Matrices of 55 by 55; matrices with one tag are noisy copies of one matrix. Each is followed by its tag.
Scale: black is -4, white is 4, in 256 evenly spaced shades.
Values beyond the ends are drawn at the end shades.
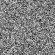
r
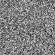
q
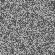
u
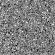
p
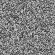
r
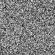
r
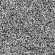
p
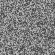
u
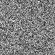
r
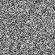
q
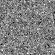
u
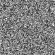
p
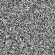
q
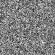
u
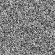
p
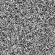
r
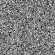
r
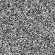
p
